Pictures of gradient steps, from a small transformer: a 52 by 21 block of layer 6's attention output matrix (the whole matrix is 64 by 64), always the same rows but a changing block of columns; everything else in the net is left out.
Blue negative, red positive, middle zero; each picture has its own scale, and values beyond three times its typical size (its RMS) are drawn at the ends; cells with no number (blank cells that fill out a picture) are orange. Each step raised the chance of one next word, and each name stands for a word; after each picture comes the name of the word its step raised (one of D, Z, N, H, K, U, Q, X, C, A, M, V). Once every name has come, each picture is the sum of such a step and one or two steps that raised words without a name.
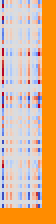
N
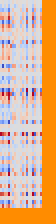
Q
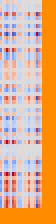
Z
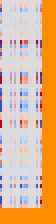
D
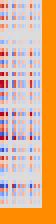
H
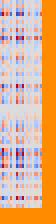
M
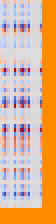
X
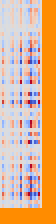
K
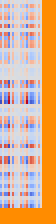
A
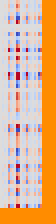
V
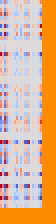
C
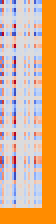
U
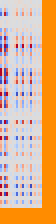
K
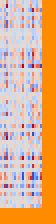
H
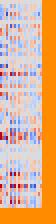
Z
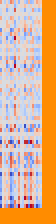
C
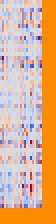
C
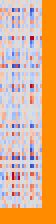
M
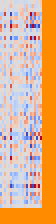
H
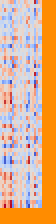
A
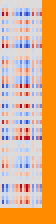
M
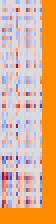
D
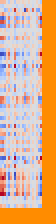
N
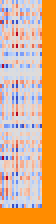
A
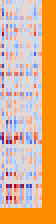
C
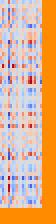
D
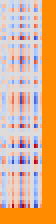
A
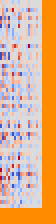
Q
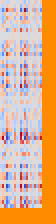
Z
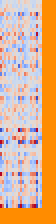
Z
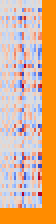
V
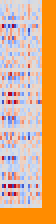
K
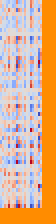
H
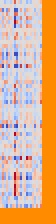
A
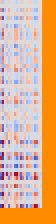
K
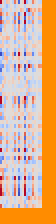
N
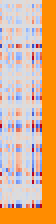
A
